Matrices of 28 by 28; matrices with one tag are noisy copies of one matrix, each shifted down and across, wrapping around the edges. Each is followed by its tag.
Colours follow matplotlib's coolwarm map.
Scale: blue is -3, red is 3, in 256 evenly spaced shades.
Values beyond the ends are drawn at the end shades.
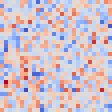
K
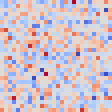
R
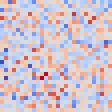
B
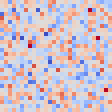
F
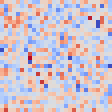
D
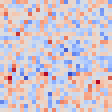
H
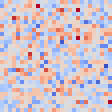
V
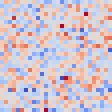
V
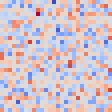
F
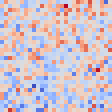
H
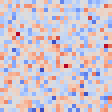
V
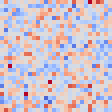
V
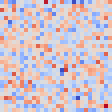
D
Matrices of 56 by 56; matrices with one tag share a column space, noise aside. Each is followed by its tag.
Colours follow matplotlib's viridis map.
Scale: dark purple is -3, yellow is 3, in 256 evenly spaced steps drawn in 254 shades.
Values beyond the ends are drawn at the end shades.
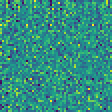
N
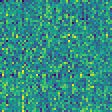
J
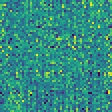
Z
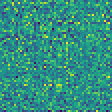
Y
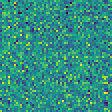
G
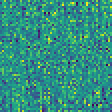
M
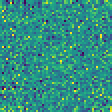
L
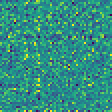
Y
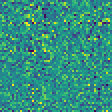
Y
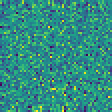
L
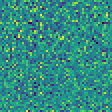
Y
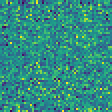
L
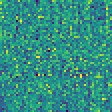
J
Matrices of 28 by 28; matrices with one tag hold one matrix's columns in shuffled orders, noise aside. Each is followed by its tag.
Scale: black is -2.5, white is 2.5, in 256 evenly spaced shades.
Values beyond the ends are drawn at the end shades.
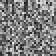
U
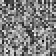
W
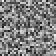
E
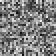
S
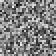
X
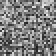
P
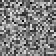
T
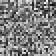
S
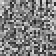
U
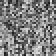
W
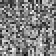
W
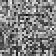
P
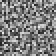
X
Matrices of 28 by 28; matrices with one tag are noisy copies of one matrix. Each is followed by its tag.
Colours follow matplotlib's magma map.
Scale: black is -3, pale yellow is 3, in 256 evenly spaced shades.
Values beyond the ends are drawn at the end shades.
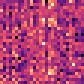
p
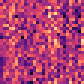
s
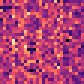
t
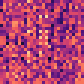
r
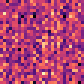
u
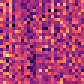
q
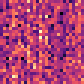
r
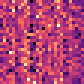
t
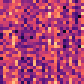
s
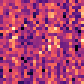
s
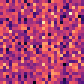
u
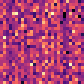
u
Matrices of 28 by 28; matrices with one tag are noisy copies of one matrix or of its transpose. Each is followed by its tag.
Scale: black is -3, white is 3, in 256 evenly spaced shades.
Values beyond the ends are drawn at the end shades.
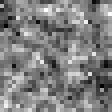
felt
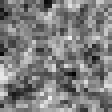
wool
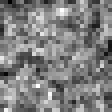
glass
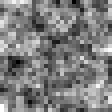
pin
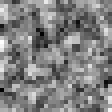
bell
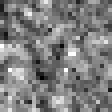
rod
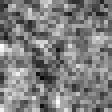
rod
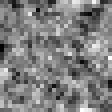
wool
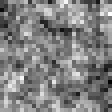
felt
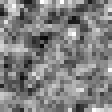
bell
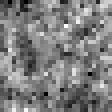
felt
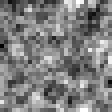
wool
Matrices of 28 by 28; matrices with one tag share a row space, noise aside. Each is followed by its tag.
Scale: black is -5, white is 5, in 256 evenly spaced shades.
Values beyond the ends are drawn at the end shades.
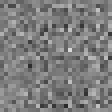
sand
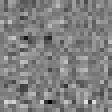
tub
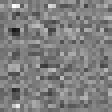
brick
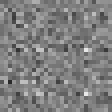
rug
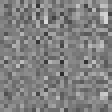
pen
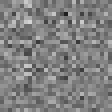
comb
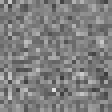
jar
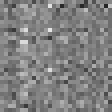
tub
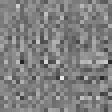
pen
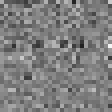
comb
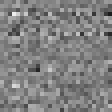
brick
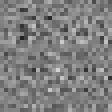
tub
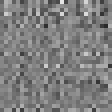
pen
